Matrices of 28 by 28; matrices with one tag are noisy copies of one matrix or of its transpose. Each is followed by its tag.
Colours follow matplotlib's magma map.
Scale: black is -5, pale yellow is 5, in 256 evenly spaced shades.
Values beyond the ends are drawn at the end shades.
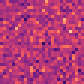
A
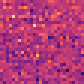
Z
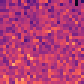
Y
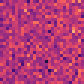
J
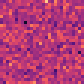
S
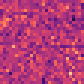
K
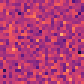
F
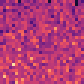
Y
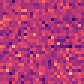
K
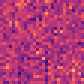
K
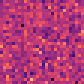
S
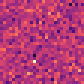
F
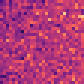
Y
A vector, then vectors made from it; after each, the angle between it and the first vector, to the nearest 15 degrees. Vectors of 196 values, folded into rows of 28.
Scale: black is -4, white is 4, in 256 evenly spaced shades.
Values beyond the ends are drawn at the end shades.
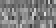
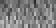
75 degrees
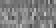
15 degrees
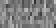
60 degrees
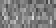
60 degrees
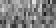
105 degrees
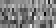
165 degrees
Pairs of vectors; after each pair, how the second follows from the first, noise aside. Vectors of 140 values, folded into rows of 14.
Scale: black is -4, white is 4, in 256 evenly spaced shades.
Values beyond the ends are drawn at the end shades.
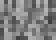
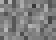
partly zeroed.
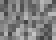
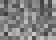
sign-scrambled.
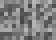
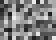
wrapped around, scaled up.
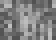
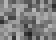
wrapped around, negated.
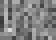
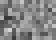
sign-scrambled.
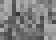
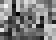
scaled up.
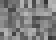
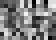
scaled up.
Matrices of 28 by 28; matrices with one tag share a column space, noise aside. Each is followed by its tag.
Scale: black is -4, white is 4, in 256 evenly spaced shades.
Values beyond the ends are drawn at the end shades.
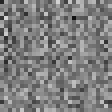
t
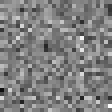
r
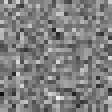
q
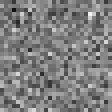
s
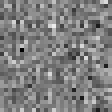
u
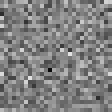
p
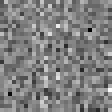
q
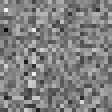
s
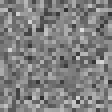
s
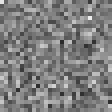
q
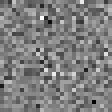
p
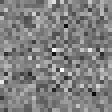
p
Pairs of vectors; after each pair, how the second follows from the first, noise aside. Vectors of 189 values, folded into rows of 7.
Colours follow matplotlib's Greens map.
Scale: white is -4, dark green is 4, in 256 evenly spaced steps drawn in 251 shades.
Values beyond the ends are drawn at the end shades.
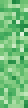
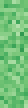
negated, shrunk.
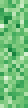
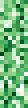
reversed, negated, scaled up.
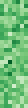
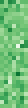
reversed, negated, partly zeroed.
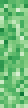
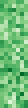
shuffled.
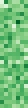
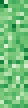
negated.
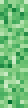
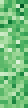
shuffled.
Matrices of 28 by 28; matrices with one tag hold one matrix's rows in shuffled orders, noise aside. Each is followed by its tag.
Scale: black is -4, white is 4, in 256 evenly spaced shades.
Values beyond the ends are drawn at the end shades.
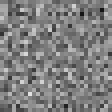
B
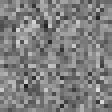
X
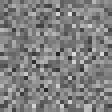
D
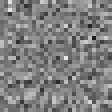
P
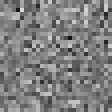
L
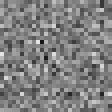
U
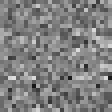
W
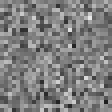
D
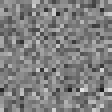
U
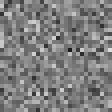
U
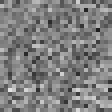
W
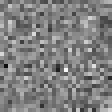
P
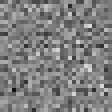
D
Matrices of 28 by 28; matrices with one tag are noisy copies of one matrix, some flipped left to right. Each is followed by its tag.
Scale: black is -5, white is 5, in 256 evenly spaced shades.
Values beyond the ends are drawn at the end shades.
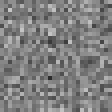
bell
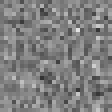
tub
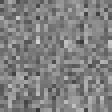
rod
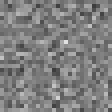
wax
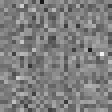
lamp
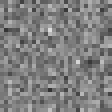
bell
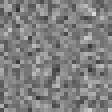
wax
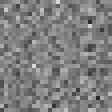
wax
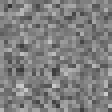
wax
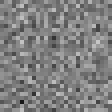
lamp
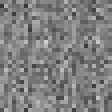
rod
